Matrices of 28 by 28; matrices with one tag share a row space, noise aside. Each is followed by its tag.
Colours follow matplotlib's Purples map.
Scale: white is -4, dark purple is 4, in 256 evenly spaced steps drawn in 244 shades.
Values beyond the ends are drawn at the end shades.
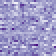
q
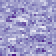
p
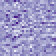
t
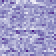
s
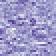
p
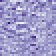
p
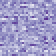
q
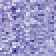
s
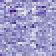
p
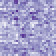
q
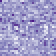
q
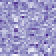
q
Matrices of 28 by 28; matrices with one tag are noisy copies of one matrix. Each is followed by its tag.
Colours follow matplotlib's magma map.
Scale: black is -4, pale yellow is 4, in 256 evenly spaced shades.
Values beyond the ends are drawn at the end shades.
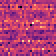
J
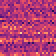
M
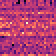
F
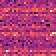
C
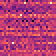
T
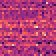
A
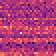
M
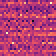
T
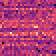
A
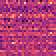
T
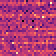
T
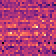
A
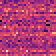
C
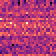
F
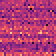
M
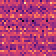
T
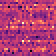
J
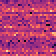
C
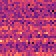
M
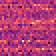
J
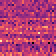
M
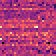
A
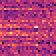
A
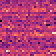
C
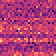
M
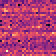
C
